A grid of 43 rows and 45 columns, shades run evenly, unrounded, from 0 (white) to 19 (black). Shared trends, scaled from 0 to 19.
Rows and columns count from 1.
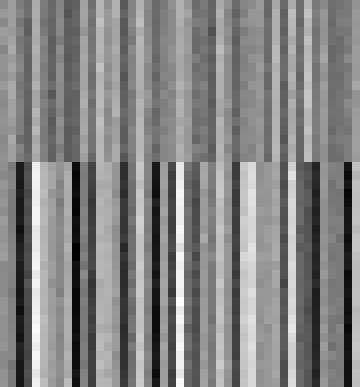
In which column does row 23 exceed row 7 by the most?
44
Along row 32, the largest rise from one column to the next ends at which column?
10
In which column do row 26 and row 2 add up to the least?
23
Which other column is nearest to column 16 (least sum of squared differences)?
30
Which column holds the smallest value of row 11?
39
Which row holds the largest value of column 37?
11
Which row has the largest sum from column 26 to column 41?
4
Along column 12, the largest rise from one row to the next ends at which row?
19
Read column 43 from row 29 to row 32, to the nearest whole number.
10 10 10 10
